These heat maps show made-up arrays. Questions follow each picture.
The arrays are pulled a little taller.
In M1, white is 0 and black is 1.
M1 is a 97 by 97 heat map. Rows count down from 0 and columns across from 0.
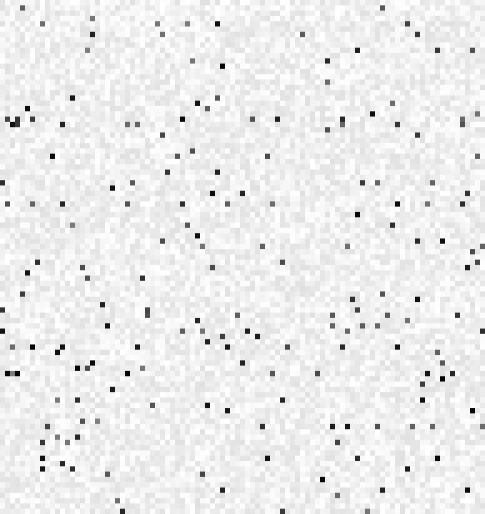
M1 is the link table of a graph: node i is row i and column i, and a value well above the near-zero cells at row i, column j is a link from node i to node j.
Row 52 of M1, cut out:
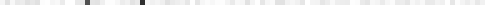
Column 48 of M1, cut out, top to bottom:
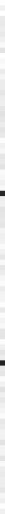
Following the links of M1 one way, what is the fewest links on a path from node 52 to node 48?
4
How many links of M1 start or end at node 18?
5
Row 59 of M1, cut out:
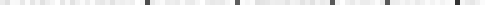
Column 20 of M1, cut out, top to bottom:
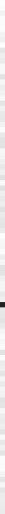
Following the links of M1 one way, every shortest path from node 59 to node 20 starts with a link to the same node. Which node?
node 66
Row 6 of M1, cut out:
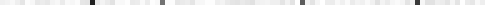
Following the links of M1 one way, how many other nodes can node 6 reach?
12
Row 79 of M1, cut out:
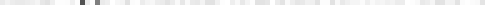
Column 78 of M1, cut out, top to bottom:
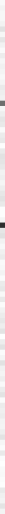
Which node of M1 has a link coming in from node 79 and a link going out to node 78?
node 19
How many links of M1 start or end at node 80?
8
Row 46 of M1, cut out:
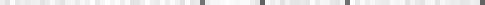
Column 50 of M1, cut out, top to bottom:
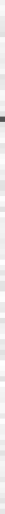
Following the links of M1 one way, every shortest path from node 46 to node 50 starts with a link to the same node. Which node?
node 96
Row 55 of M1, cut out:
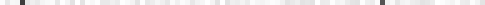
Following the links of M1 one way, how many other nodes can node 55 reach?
9
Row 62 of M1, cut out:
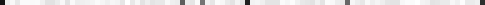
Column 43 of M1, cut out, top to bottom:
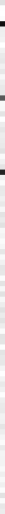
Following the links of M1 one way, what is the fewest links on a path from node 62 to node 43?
6
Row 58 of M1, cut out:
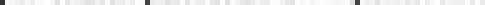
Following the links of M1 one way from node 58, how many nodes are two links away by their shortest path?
5
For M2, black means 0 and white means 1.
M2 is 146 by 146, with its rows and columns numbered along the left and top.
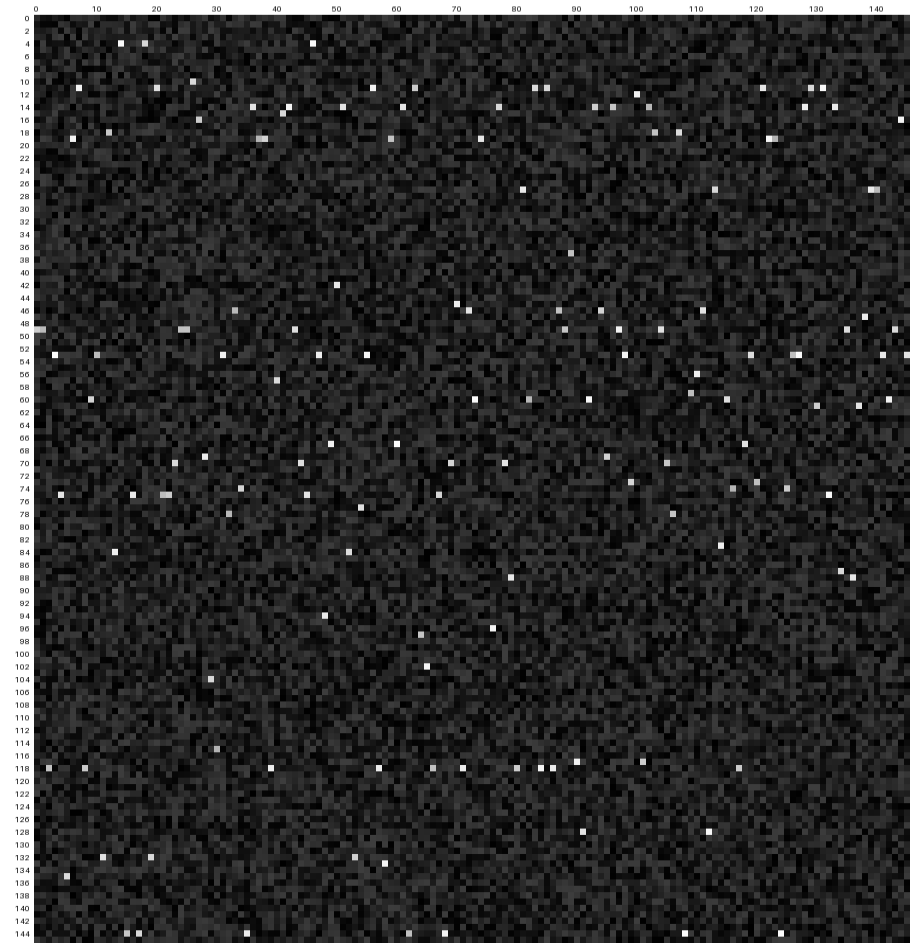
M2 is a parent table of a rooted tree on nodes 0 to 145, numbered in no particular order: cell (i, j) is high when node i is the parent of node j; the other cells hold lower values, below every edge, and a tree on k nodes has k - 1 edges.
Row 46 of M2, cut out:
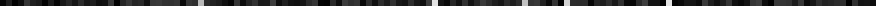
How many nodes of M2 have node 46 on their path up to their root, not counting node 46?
7
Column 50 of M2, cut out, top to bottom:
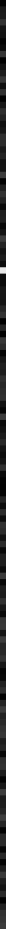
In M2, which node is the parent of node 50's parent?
14
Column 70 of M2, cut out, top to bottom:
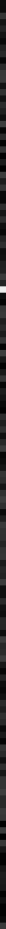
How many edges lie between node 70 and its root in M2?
2
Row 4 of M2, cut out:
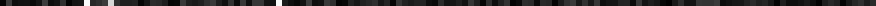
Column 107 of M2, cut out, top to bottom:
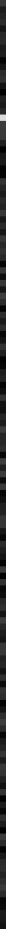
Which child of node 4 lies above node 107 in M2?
18
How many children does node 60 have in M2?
6
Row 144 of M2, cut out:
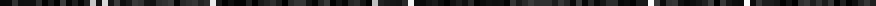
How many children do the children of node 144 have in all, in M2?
1
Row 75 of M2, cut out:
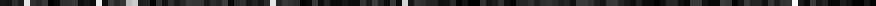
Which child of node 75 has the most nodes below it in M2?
67
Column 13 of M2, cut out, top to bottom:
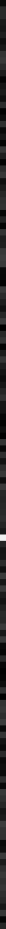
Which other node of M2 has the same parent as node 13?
52
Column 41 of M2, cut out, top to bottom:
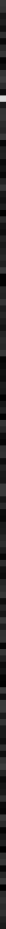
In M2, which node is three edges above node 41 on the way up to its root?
16
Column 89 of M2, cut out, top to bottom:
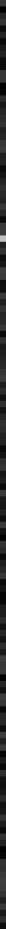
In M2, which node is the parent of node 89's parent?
19
